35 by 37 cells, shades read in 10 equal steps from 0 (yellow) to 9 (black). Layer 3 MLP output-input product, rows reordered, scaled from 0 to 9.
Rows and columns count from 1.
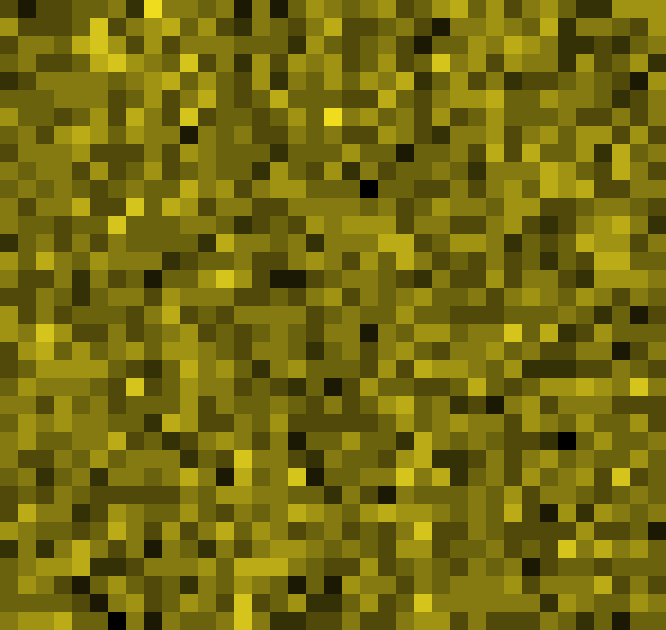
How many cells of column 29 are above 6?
2
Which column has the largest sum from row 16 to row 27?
18
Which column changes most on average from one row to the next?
17
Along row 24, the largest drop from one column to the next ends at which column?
10
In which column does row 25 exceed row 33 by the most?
32
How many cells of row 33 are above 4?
18
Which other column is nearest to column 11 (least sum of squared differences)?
25
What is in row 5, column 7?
5
